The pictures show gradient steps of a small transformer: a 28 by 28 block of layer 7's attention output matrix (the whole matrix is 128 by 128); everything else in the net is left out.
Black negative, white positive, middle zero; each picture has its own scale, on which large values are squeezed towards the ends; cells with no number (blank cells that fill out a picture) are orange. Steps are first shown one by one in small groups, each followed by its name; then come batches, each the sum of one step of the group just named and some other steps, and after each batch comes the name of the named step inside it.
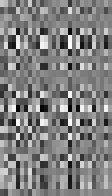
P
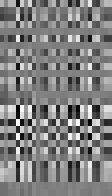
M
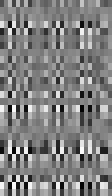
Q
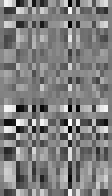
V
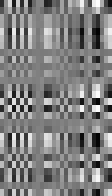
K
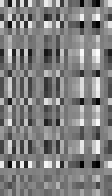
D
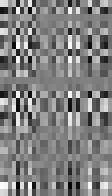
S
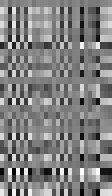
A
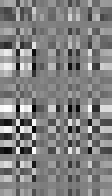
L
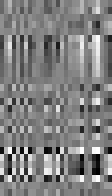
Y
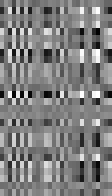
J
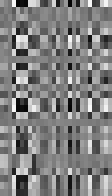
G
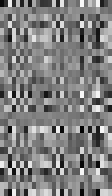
K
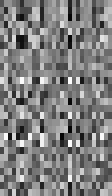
A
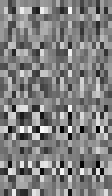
D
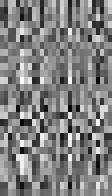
M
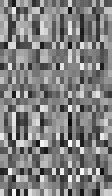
A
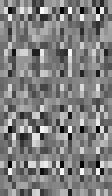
D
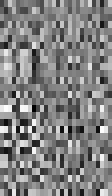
L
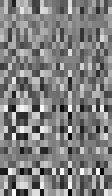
A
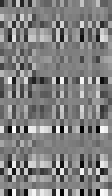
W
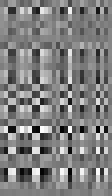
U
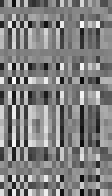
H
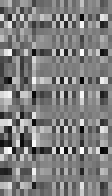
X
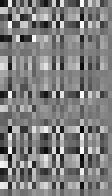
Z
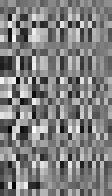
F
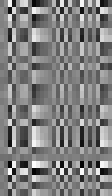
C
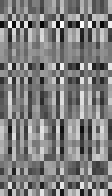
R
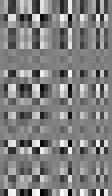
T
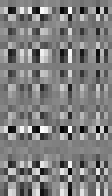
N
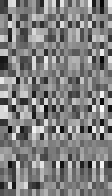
F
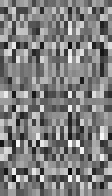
X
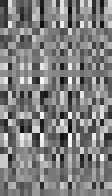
Z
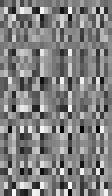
W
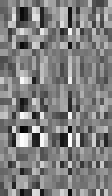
F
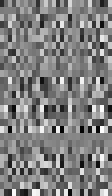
W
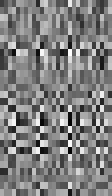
U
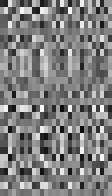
Z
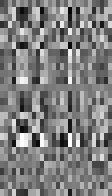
R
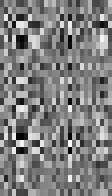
R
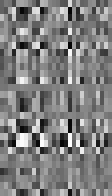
X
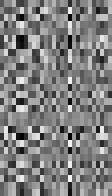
N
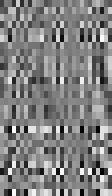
W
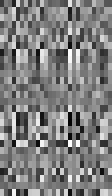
W
